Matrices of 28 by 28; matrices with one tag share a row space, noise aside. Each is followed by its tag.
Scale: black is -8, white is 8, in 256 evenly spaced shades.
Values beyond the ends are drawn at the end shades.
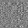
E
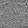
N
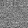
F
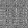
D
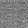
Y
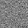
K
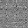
D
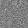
E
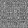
Y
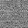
F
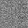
K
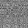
F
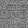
Y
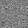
K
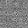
D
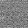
F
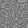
K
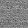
F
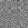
E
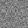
K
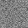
K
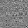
D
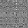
D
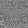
N
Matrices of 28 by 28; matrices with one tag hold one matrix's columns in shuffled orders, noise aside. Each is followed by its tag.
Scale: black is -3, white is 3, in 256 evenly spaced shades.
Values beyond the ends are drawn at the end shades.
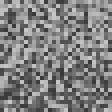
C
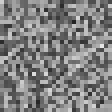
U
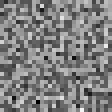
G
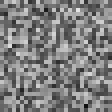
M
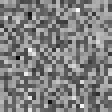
G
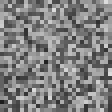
G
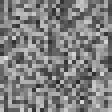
U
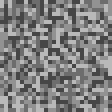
U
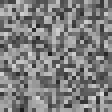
U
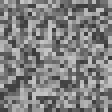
M
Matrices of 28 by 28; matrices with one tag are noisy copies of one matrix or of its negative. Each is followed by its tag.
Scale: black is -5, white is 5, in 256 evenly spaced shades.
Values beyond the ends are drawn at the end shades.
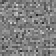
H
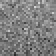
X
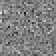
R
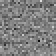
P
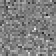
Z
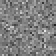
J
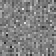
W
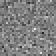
Z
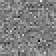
P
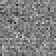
H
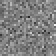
J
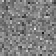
Z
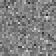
Z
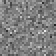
J
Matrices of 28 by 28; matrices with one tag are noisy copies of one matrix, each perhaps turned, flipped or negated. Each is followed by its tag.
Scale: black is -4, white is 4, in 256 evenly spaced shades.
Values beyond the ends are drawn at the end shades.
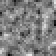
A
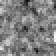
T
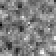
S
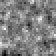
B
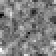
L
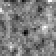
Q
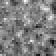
S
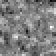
B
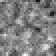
S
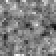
T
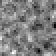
S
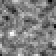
L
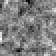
T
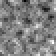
S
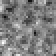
S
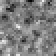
S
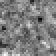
B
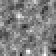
B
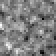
S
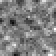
L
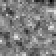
B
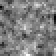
T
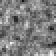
B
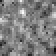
L
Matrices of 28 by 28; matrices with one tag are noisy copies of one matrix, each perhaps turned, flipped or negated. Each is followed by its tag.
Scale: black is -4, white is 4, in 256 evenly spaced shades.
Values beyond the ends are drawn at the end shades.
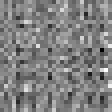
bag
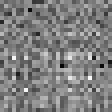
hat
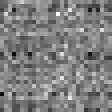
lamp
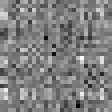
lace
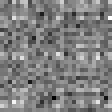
lamp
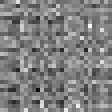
bag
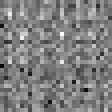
bag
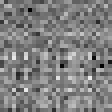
hat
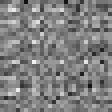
bag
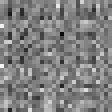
bag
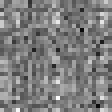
lamp
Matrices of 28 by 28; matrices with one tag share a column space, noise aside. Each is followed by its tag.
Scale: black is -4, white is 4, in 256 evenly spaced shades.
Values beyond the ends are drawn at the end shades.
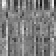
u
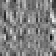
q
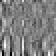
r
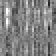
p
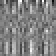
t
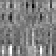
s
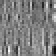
s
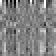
t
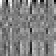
t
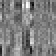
s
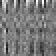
t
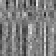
u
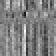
u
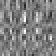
q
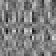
q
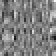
q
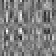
q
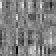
s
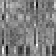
s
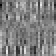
s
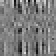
t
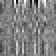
t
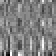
r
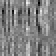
p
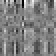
t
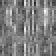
p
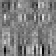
s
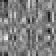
q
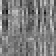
p
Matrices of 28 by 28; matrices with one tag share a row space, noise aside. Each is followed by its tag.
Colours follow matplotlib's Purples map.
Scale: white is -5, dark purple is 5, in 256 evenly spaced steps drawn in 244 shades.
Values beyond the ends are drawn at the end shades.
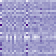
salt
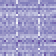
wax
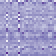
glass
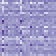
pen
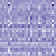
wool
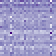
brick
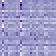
pen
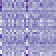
salt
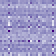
wool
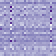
brick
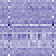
wool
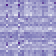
glass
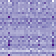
wool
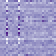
glass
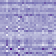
glass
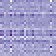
brick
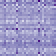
wax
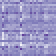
pen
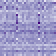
wax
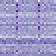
wax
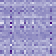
brick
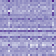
wool
